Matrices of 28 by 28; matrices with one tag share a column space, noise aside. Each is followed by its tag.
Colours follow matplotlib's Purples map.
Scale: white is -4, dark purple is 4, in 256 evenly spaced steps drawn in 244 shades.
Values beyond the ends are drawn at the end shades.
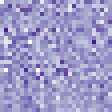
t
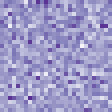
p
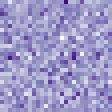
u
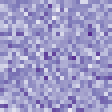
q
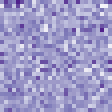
t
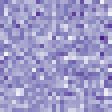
u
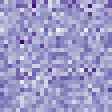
t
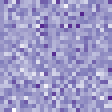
p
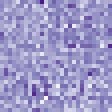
p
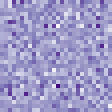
p
